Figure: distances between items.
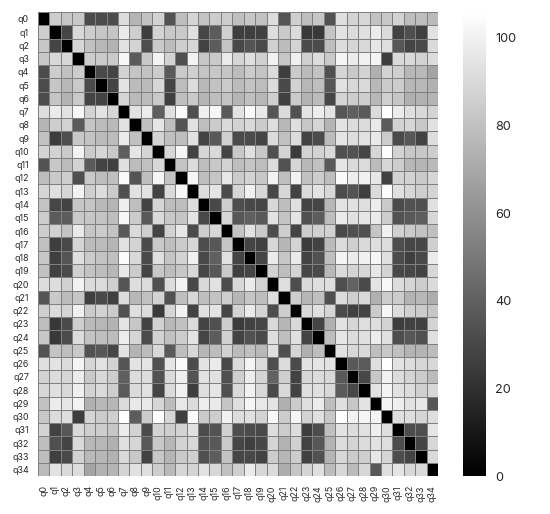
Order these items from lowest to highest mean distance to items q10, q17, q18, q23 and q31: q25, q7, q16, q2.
q2, q16, q25, q7
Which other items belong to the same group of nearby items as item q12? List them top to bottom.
q3, q8, q30
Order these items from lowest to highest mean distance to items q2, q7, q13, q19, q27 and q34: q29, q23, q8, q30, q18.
q23, q18, q29, q8, q30
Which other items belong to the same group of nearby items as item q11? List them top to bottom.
q0, q4, q5, q6, q21, q25
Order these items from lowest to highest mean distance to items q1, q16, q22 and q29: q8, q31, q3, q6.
q31, q6, q8, q3
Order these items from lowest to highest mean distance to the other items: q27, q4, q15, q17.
q17, q15, q4, q27
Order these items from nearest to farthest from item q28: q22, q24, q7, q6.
q22, q7, q6, q24
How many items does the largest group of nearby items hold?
13
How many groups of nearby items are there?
5
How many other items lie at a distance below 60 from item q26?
8
